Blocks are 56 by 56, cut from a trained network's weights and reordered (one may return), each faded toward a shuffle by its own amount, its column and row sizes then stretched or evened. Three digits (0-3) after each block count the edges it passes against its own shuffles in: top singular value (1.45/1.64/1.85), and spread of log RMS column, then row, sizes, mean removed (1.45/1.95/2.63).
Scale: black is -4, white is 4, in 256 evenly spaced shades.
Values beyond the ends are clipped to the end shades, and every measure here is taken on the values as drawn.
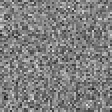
3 0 1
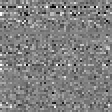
3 1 3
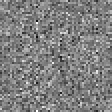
3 2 0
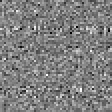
1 0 2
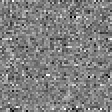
0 1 2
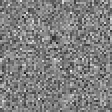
2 0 0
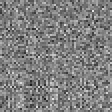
3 0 1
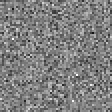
0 0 0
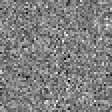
1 1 0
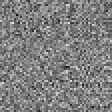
3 0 1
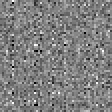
2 2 1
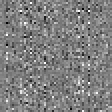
0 3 1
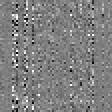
1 3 1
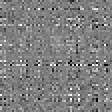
3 2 3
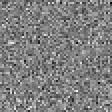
1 0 1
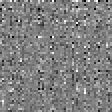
0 3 2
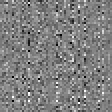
1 3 0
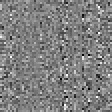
2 3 0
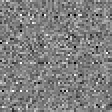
1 0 2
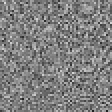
3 1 0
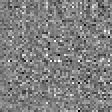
3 2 2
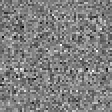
2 0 1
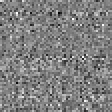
3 1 3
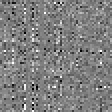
3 3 1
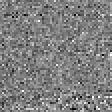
0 0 2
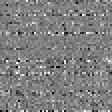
0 1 3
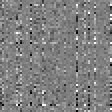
2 3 1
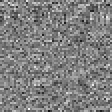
2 0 1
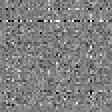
2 2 2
